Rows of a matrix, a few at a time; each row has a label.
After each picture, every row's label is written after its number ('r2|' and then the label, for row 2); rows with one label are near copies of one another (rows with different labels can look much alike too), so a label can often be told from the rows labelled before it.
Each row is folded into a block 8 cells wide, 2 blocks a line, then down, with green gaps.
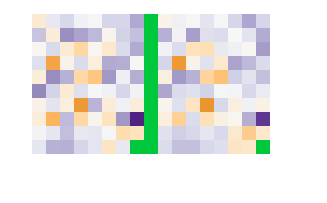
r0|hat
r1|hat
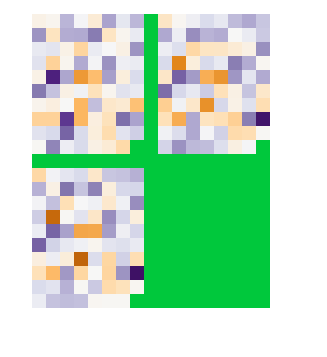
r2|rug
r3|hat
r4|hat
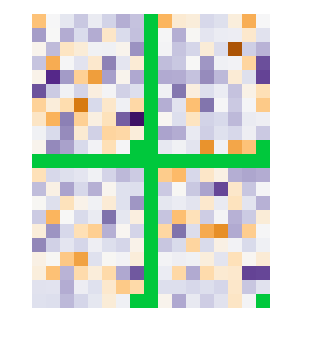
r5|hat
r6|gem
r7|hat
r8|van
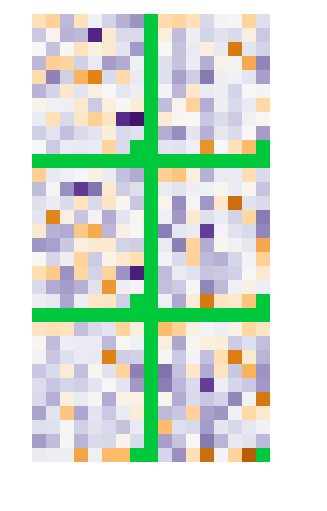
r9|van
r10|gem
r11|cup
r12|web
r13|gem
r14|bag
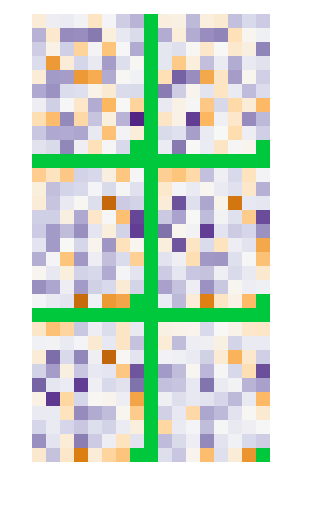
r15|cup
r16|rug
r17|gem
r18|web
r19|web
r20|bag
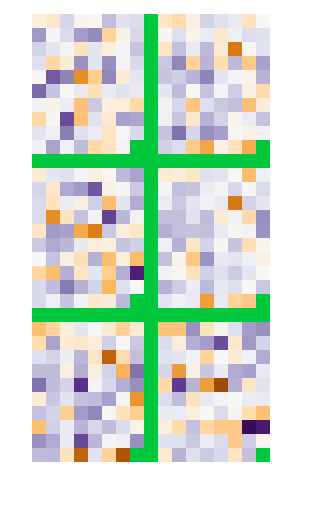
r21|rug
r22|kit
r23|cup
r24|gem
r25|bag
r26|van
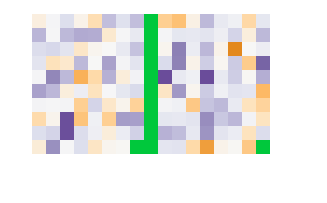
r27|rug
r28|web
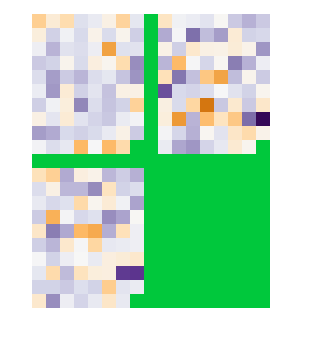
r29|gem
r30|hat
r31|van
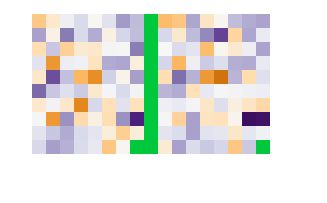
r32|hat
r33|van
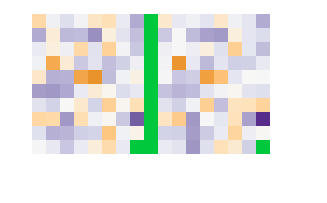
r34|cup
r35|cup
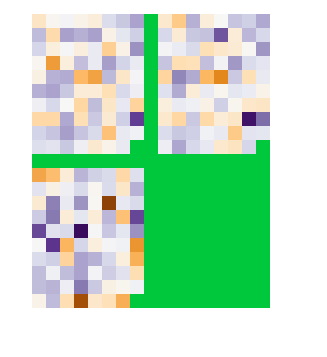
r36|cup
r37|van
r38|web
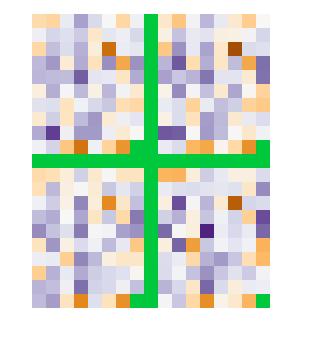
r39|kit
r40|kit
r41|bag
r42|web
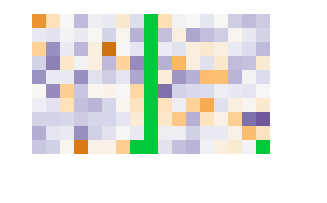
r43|web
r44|hat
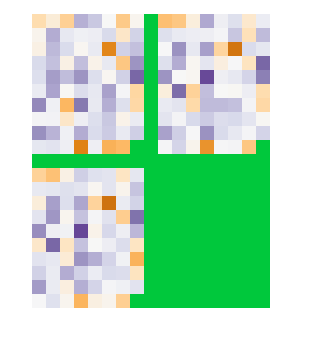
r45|gem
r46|web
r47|web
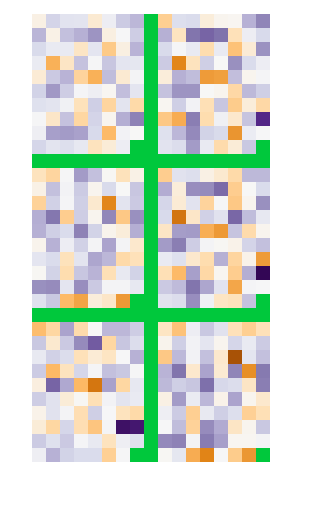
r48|cup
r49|cup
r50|kit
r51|cup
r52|van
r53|kit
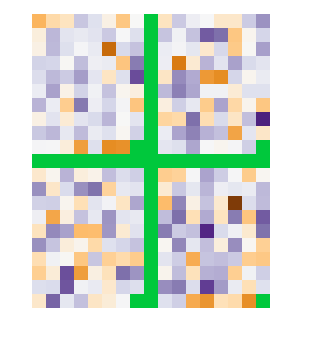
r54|gem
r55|cup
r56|rug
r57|kit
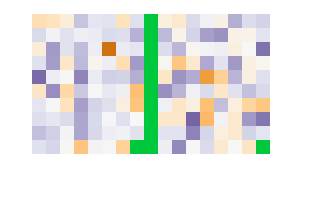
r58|web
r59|rug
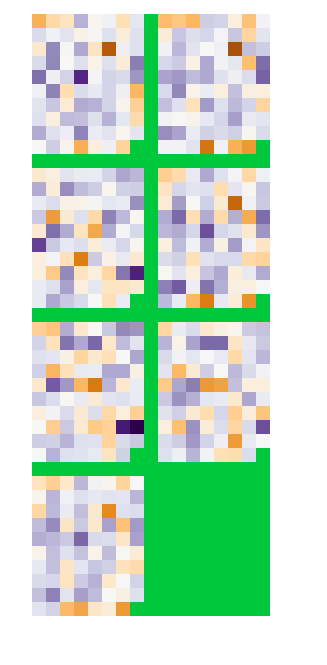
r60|web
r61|gem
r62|hat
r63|kit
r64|van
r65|cup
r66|kit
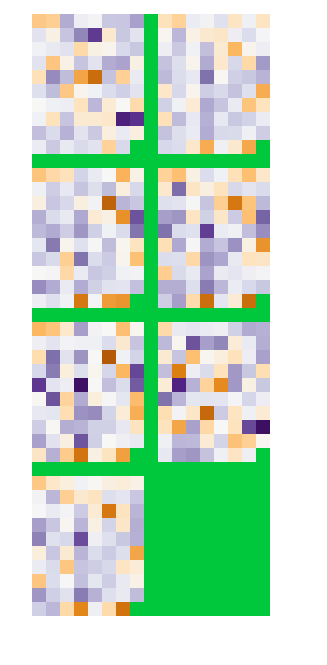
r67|van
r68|bag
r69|gem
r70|bag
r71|web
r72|hat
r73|bag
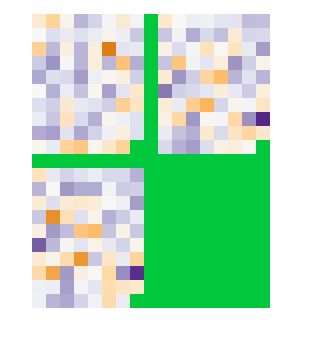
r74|kit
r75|hat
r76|hat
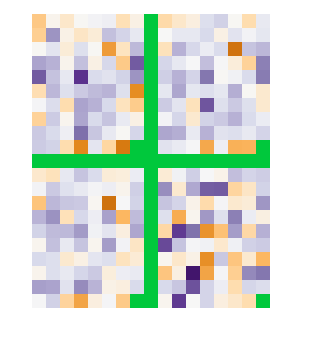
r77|bag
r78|gem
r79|kit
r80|rug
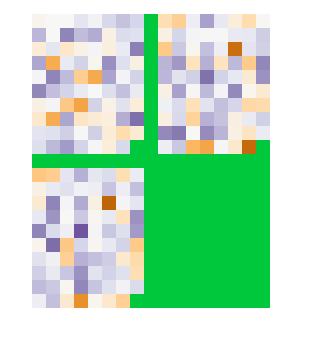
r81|hat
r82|kit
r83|web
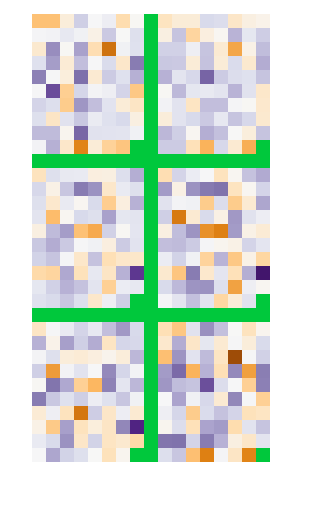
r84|web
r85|bag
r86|cup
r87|cup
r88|hat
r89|kit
